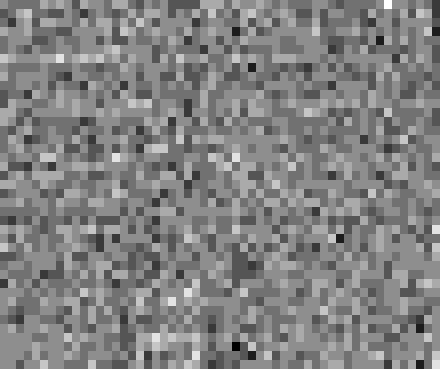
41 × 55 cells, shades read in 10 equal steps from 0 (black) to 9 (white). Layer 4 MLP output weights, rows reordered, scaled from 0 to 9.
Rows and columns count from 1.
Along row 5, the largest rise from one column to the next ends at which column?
49
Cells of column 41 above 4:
24
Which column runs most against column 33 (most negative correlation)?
44
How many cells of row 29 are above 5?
4
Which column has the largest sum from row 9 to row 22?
30
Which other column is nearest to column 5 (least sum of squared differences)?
46
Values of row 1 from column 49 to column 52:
9 5 5 4
